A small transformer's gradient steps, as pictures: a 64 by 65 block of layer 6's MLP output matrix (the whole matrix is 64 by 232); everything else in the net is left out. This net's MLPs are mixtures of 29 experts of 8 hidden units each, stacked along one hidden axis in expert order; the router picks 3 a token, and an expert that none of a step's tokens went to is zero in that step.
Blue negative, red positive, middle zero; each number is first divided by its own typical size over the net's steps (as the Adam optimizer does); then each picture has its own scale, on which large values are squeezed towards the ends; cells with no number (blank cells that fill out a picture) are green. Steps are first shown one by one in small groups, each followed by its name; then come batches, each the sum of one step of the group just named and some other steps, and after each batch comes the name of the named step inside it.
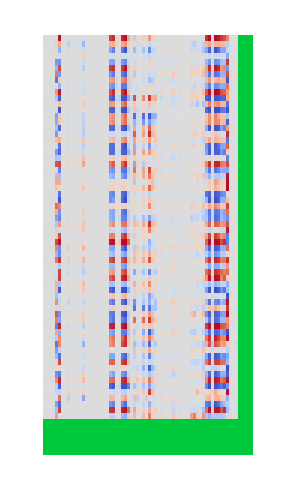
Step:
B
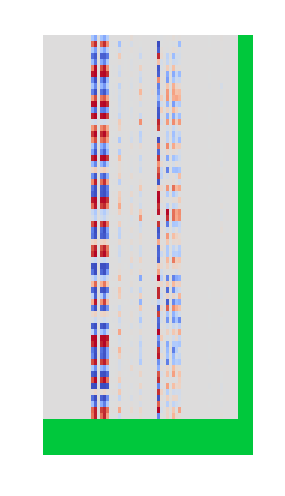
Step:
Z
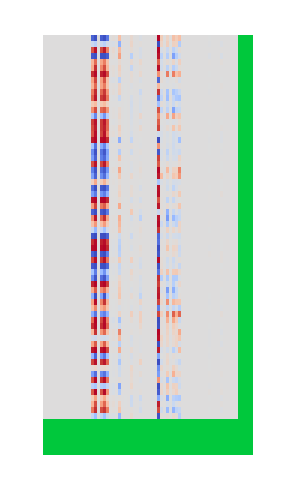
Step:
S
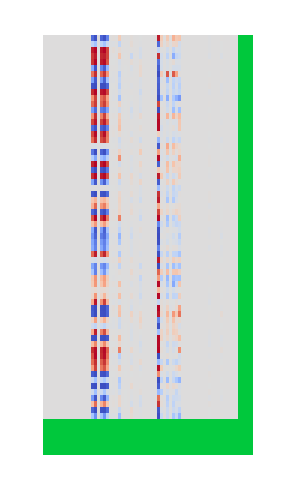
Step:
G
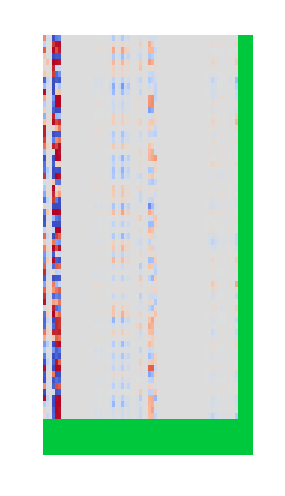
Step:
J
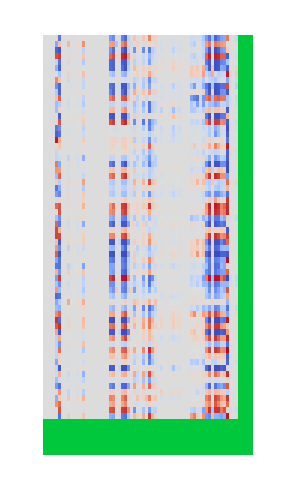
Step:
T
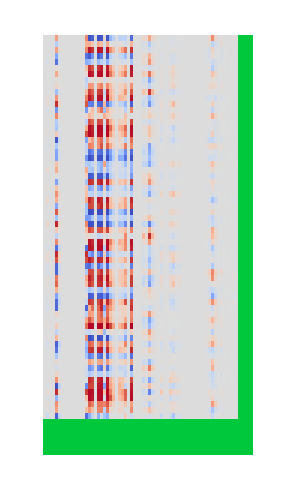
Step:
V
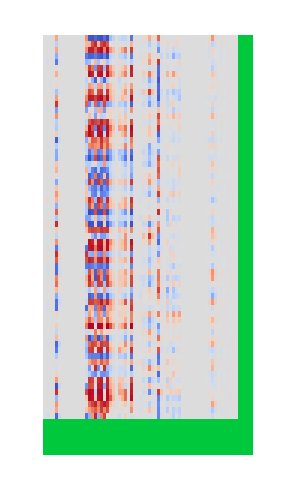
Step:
V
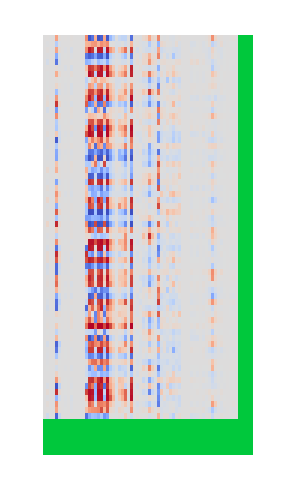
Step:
V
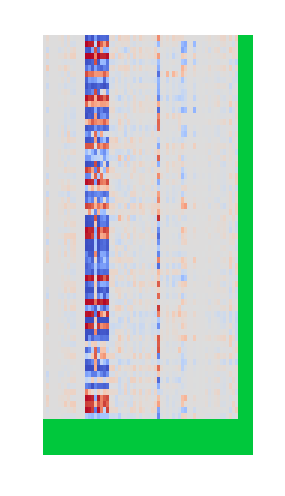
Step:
G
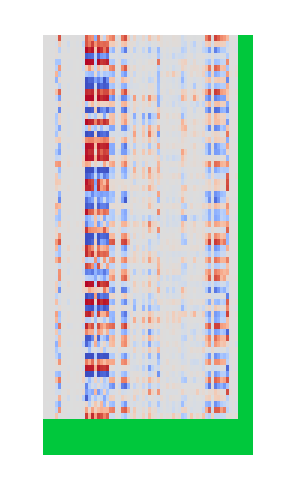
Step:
B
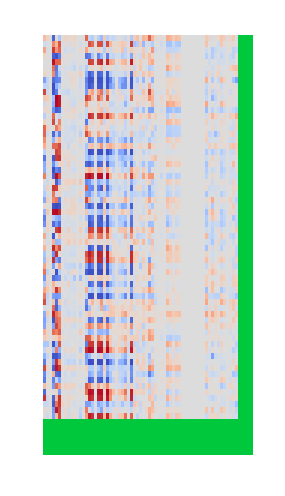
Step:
J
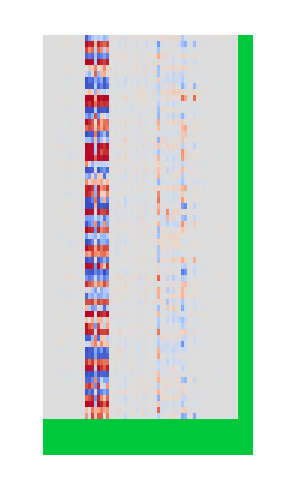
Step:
Z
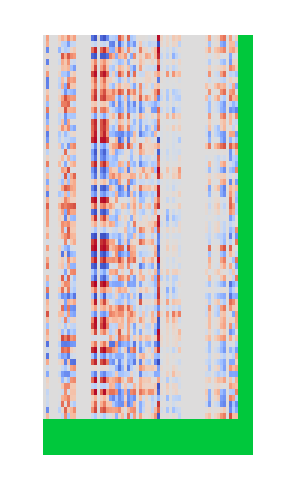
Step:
S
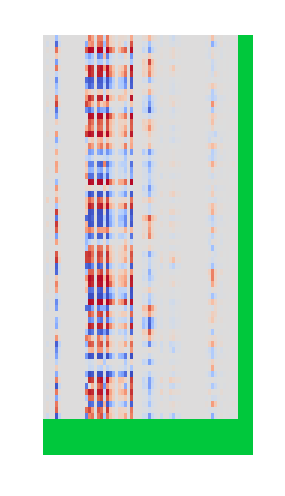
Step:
V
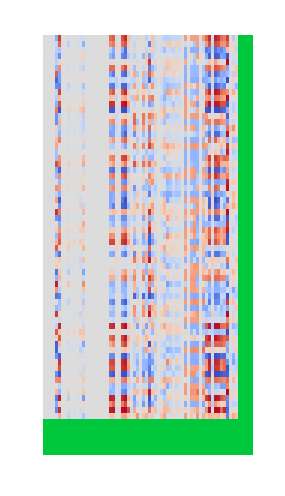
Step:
B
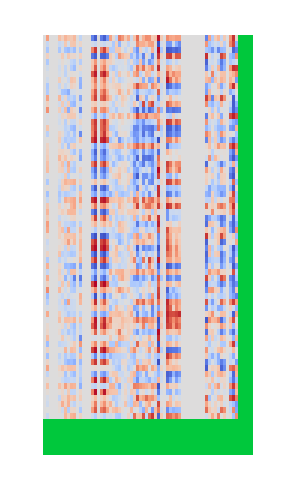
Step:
S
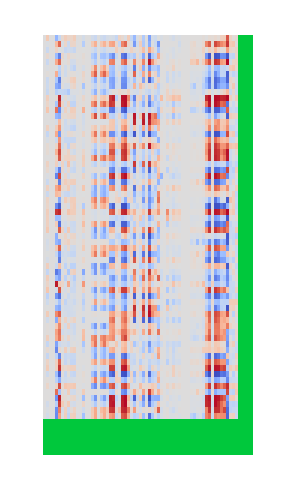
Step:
Z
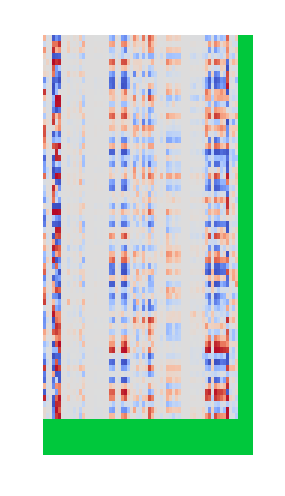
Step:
J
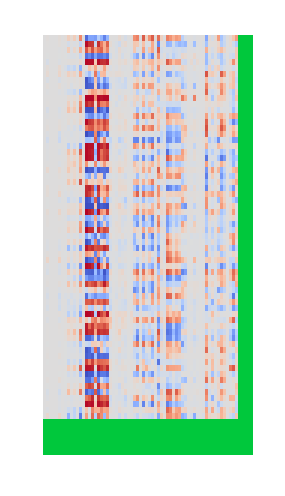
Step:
S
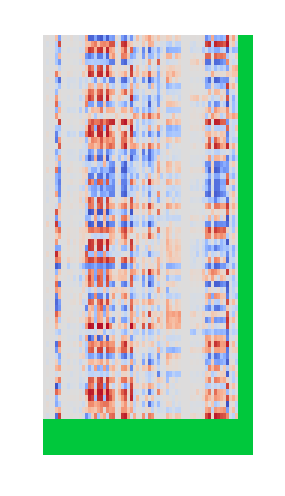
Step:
V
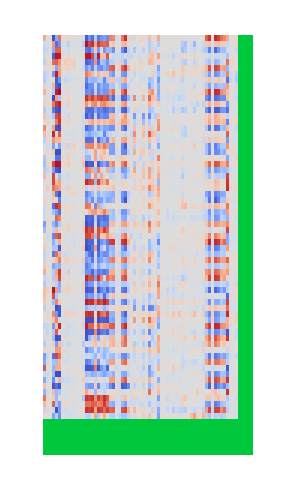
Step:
B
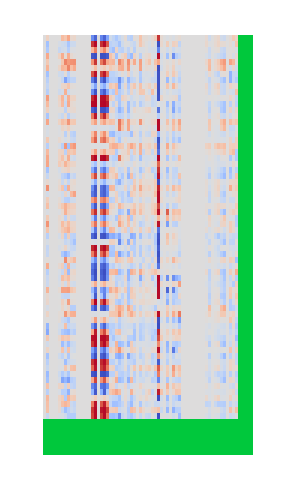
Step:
Z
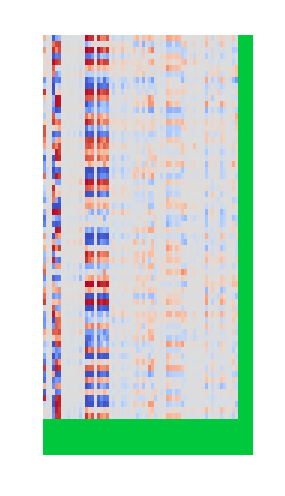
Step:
J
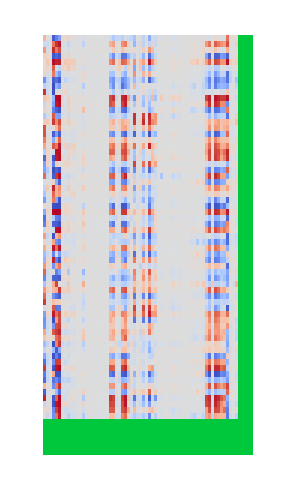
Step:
J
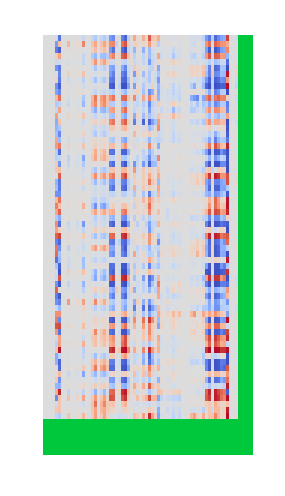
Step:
T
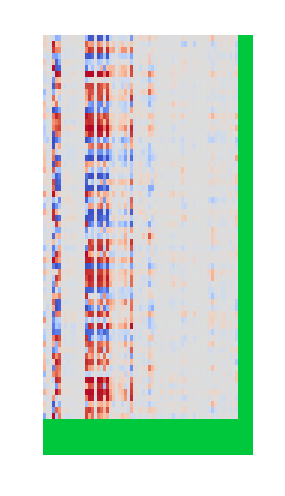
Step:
V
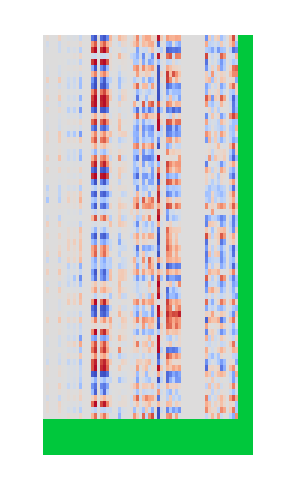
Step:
G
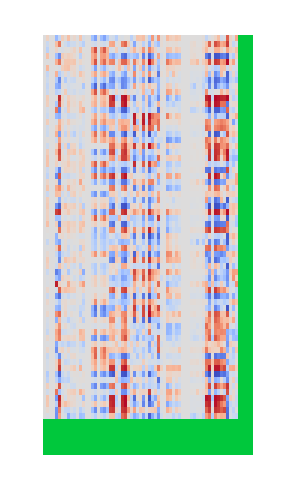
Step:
G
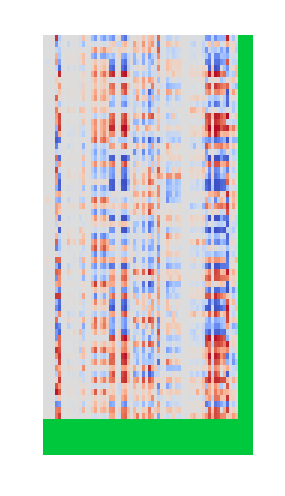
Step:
S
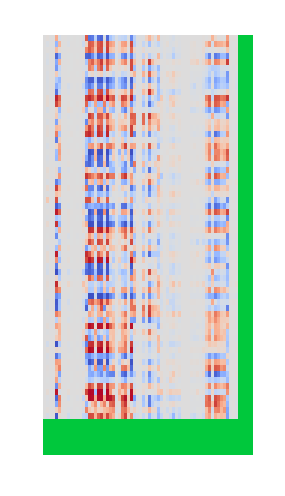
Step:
V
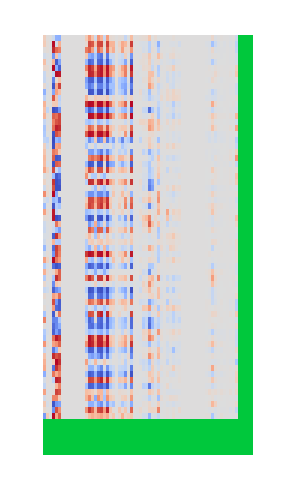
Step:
Z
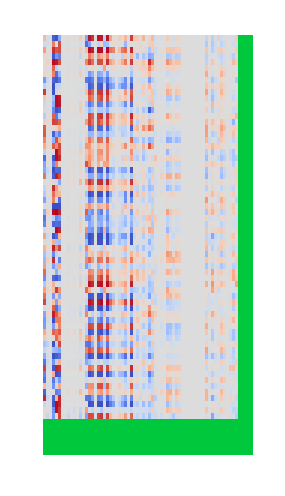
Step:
J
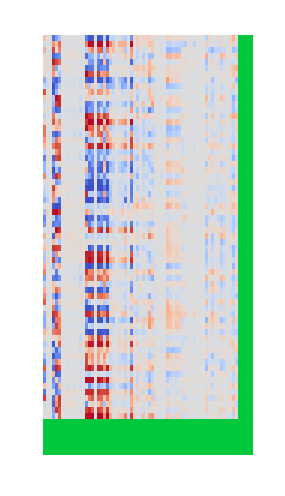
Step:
J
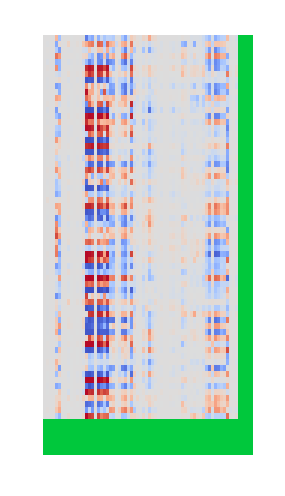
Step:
T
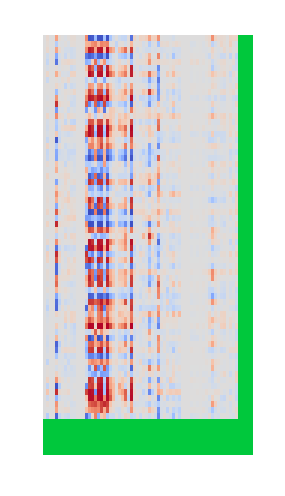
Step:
V
